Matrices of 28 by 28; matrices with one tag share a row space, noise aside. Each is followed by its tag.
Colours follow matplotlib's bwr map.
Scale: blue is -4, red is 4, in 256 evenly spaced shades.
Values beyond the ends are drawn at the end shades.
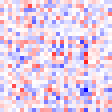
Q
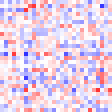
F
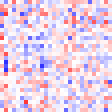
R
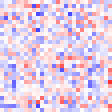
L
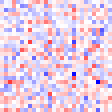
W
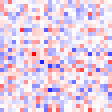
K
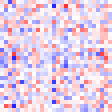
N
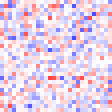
K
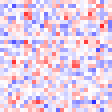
F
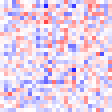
W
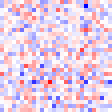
Q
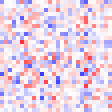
Q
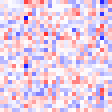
F
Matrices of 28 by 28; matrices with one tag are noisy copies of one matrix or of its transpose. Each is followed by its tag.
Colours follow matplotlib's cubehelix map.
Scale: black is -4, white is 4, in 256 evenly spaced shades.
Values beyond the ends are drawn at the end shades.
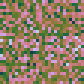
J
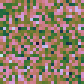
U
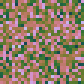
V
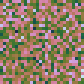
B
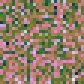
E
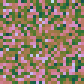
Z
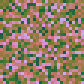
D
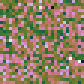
U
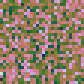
U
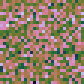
B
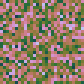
V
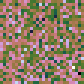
B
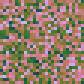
B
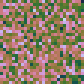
Z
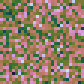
U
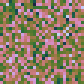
U
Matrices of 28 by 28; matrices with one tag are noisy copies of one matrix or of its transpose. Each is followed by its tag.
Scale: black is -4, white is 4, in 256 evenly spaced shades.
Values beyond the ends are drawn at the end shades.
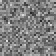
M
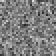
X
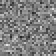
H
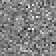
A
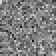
X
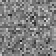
M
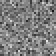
X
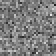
H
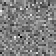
A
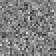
M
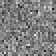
H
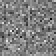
M
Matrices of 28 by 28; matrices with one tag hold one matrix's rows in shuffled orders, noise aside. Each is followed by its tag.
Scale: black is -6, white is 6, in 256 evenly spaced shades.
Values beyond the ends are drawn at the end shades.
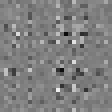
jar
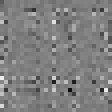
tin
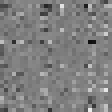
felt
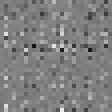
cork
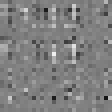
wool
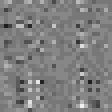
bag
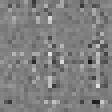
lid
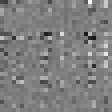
felt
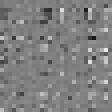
felt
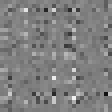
wool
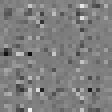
bag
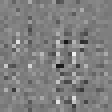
jar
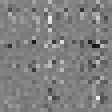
lid
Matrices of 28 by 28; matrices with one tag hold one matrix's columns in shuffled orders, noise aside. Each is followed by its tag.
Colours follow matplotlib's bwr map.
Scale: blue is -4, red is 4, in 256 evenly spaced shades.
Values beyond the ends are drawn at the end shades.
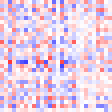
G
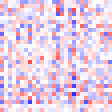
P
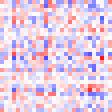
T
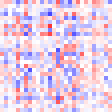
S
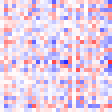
G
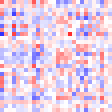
S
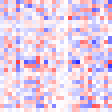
G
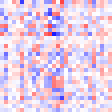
S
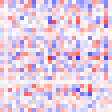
T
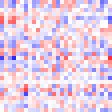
T
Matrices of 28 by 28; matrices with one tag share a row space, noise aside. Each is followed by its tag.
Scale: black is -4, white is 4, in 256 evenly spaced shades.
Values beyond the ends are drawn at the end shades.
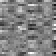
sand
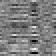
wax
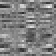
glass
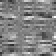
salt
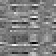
wax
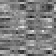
glass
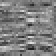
glass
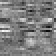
glass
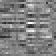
glass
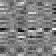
sand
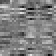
glass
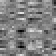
sand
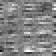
salt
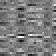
sand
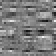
salt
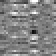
wax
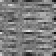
salt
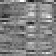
glass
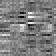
glass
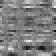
salt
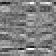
glass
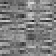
glass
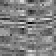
glass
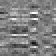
wax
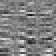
glass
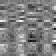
sand
